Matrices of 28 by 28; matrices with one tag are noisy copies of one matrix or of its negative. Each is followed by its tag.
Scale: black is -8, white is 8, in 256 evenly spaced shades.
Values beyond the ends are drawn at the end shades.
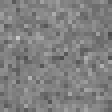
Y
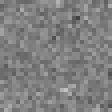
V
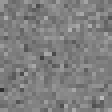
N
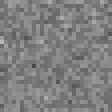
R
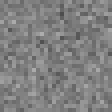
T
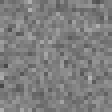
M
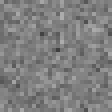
T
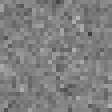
V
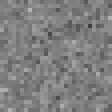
N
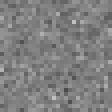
T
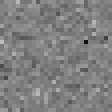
R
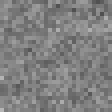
M
